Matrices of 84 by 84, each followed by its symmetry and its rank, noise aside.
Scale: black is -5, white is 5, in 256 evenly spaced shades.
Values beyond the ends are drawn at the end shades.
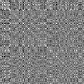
symmetric, rank three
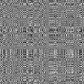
no symmetry, rank three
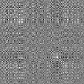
symmetric, rank four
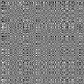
no symmetry, rank three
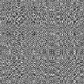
symmetric, rank four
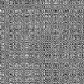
no symmetry, rank five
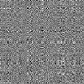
no symmetry, rank five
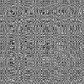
symmetric, rank five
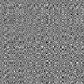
antisymmetric, rank four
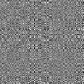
no symmetry, rank four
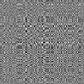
no symmetry, rank four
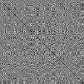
symmetric, rank five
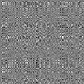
no symmetry, rank five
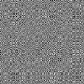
symmetric, rank four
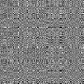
no symmetry, rank five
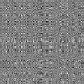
antisymmetric, rank four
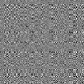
no symmetry, rank three
